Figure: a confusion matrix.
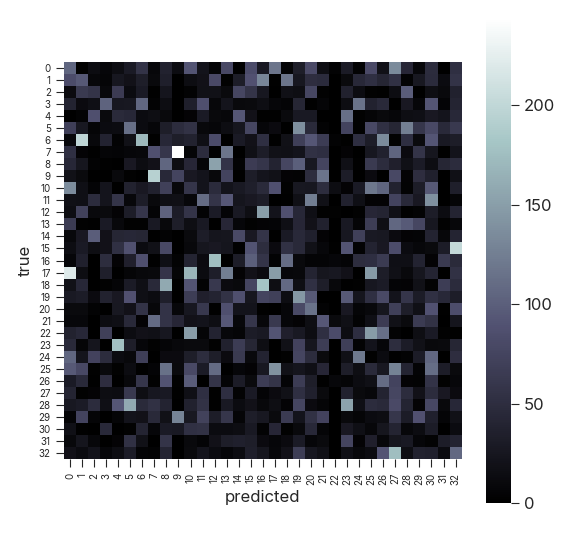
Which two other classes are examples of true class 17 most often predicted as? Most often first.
0, 10
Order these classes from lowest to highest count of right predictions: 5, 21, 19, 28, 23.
28, 23, 21, 5, 19
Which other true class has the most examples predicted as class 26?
6
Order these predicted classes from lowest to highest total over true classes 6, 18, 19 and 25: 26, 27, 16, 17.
27, 17, 26, 16
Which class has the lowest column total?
22
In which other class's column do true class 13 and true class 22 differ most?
10
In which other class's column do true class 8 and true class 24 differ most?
12
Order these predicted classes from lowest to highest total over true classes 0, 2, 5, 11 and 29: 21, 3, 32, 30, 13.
3, 21, 32, 13, 30
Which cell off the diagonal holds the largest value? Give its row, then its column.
7, 9
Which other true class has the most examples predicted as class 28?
5
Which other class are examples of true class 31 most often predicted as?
23
